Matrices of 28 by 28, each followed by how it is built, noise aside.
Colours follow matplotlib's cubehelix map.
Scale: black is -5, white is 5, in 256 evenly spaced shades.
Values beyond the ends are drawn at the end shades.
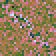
banded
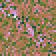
banded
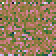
uneven rows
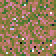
sparse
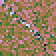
banded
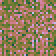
blocks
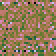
uneven rows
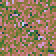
banded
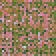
blocks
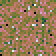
sparse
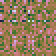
low rank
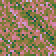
Toeplitz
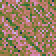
Toeplitz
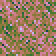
Toeplitz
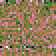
uneven rows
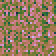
blocks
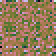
low rank
